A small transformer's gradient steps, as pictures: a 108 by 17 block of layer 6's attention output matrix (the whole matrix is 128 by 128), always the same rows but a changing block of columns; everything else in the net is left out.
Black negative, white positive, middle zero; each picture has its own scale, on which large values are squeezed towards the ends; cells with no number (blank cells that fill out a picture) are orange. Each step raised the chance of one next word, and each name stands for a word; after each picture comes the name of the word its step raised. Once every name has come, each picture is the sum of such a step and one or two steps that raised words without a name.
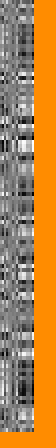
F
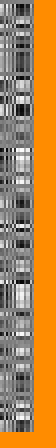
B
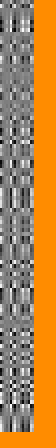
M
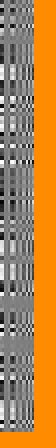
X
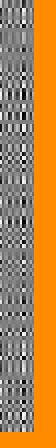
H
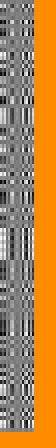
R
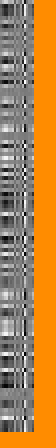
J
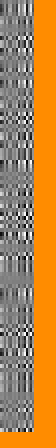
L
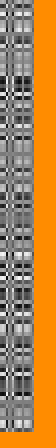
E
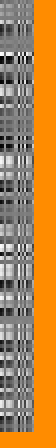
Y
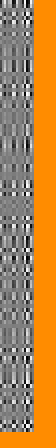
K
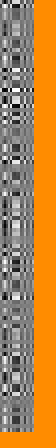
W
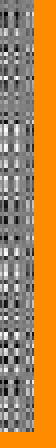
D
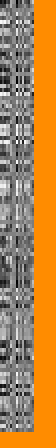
K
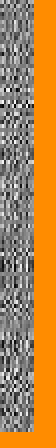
W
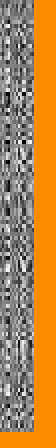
B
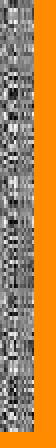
H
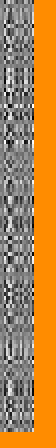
H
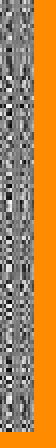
X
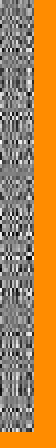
L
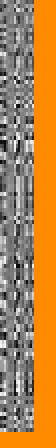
F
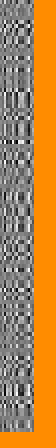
M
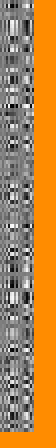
W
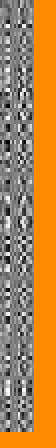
H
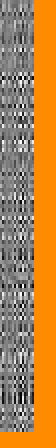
F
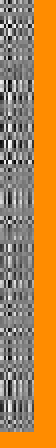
X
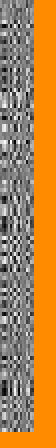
H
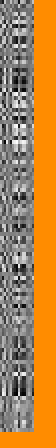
E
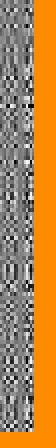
X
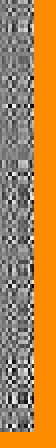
M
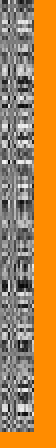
X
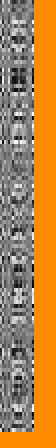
L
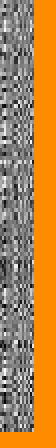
M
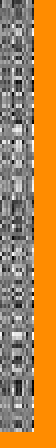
D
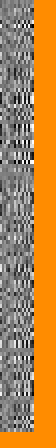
X
